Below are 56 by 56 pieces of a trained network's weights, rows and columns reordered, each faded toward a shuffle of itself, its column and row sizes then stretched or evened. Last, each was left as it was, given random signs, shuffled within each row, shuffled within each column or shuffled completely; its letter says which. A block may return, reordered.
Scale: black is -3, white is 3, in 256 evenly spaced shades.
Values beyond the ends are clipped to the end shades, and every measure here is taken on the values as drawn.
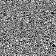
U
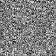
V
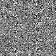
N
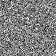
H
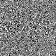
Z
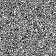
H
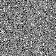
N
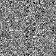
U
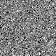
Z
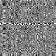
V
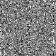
N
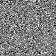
Z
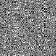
V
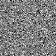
U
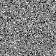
Z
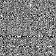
U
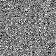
Z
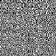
V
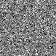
H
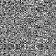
V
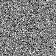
H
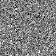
N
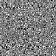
V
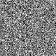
N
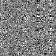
V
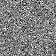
H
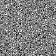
U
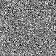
Z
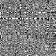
V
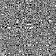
V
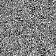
N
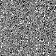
N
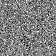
H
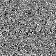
Z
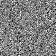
N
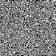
V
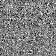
Z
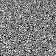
Z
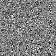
N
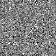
U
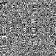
V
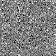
N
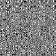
V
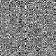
V
